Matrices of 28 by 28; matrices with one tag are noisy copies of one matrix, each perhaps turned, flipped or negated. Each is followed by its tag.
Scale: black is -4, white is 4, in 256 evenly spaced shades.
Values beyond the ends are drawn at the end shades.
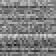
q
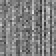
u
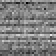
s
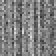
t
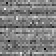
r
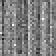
r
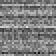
r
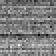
q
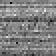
q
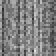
s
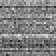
q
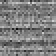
r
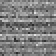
t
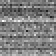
q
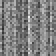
r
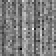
t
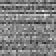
u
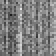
q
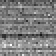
q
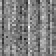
r
